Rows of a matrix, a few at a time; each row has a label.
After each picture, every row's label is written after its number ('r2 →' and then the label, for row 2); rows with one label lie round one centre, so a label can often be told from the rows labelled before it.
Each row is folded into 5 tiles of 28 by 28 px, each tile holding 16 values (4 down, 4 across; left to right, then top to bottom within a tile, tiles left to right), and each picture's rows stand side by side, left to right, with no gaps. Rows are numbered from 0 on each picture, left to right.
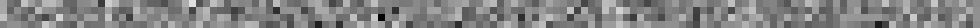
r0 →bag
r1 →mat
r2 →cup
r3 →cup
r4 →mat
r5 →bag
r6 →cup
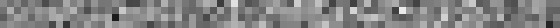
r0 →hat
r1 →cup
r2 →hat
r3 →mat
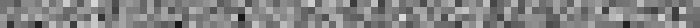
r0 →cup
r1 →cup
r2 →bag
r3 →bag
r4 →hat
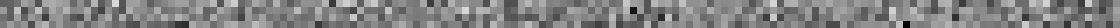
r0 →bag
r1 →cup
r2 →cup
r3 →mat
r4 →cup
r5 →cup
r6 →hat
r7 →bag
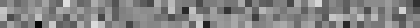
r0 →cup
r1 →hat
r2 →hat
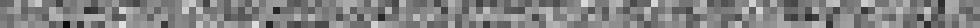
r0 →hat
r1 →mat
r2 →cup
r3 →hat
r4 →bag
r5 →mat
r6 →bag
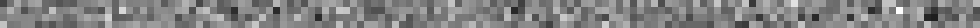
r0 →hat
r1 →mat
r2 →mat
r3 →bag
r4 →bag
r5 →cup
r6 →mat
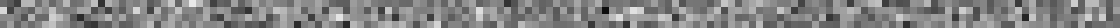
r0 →bag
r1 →bag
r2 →hat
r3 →mat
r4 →hat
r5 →bag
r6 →hat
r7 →bag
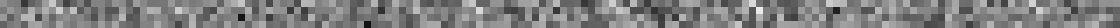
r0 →mat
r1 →cup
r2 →bag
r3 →mat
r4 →mat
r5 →mat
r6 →bag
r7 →mat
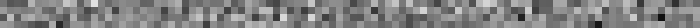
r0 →cup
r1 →hat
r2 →bag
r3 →cup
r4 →cup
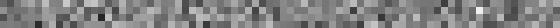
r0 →cup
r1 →hat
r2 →cup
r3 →mat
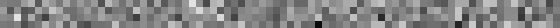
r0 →bag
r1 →mat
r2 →cup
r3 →cup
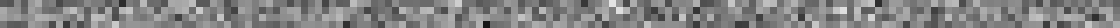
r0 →hat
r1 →mat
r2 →hat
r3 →hat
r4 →mat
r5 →cup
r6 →bag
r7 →hat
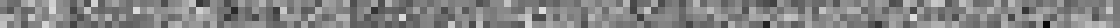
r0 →bag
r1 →mat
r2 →bag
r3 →hat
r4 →bag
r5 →hat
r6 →cup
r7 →hat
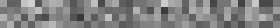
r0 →bag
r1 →bag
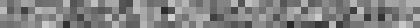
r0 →bag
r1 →bag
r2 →cup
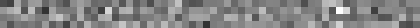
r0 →hat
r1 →hat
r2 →mat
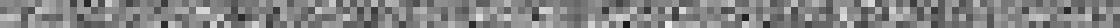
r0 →bag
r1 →mat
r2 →bag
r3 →hat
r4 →hat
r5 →bag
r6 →bag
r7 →hat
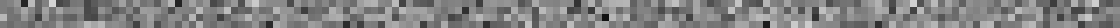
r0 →mat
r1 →bag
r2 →hat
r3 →hat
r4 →bag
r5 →hat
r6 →cup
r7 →bag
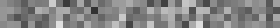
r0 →mat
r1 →mat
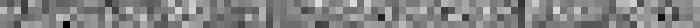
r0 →hat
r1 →bag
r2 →cup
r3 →bag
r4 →cup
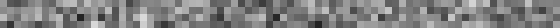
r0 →cup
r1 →bag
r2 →cup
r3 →bag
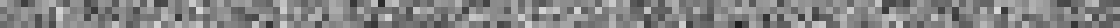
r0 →mat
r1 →mat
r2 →bag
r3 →hat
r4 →bag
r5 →cup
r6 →hat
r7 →bag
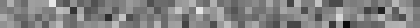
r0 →mat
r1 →mat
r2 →hat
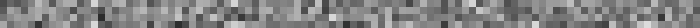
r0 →cup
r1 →cup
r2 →hat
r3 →mat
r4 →cup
